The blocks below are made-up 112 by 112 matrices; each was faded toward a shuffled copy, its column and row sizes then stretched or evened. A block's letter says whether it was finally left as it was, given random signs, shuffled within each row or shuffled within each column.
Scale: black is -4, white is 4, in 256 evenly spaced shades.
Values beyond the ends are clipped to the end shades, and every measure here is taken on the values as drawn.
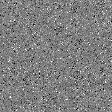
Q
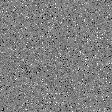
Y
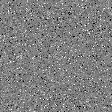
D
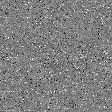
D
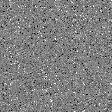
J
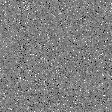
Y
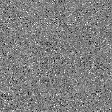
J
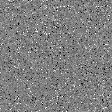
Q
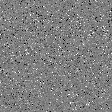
D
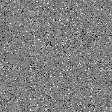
J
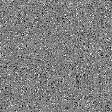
J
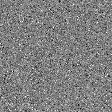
D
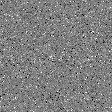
D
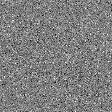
Q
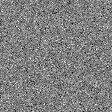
D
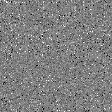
J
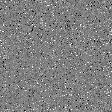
Q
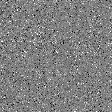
Q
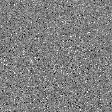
Q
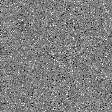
J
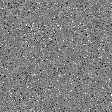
D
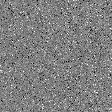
Y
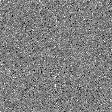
Y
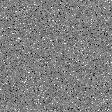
D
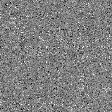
J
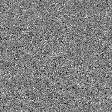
D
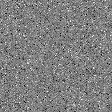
Y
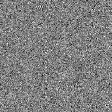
J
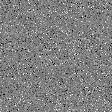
D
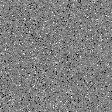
Y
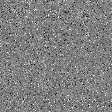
Q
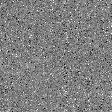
Y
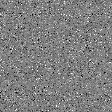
Q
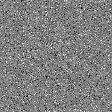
Y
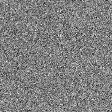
Q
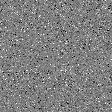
D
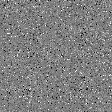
Q
